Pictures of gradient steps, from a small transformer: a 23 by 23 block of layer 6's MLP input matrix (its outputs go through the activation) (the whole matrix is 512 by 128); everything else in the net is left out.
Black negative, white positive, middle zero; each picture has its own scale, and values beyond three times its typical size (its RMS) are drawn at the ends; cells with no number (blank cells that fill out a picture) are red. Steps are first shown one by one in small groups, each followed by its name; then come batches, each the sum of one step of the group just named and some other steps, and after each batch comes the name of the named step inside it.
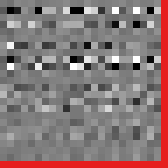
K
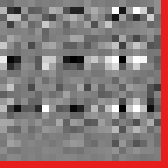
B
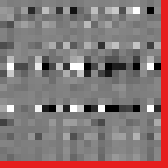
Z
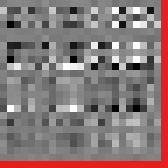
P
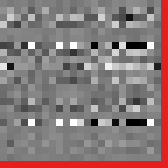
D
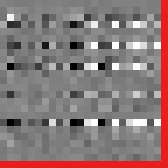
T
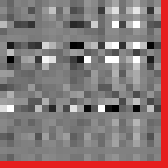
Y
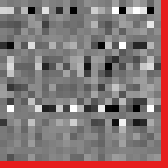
Z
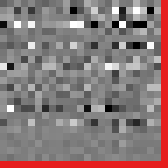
D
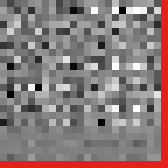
T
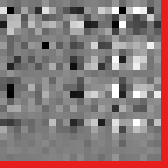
T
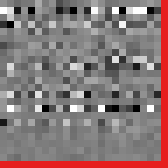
Z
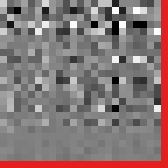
B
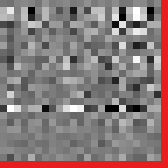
P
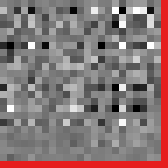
P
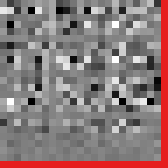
P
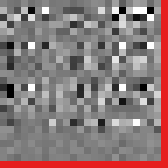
T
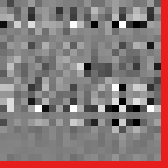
Z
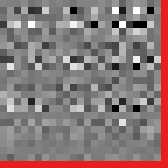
K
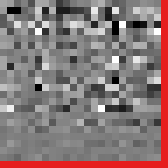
B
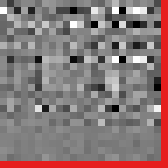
B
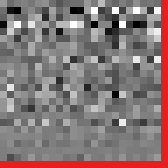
K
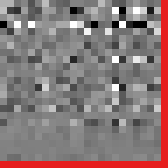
K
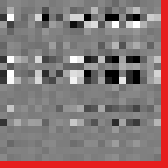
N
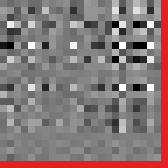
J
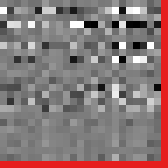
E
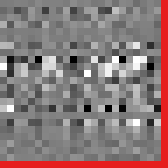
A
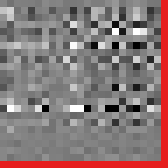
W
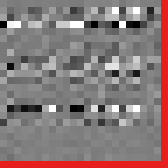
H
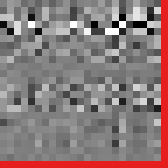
J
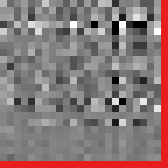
H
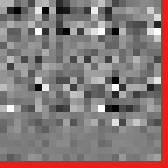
A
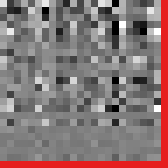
A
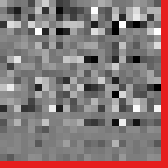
H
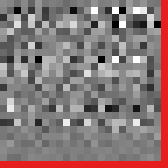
A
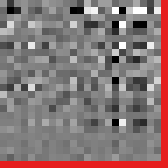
J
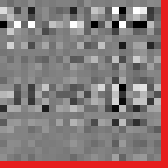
W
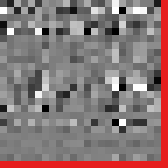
E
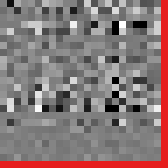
A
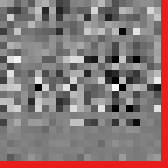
N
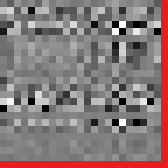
W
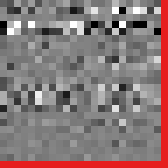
H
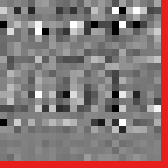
H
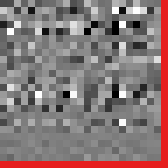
H
